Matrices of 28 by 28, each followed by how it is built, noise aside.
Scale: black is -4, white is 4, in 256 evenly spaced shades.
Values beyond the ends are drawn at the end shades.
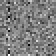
uneven columns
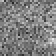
smooth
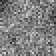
smooth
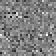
uneven rows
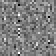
uneven columns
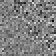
upper triangular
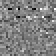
uneven rows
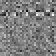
low rank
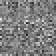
low rank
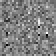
uneven columns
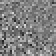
lower triangular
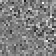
upper triangular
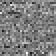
uneven rows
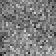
smooth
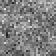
smooth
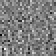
low rank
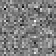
low rank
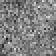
smooth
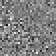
lower triangular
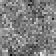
smooth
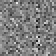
uneven columns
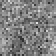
smooth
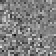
lower triangular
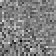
lower triangular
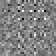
low rank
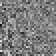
lower triangular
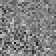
lower triangular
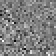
lower triangular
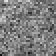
smooth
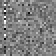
uneven columns
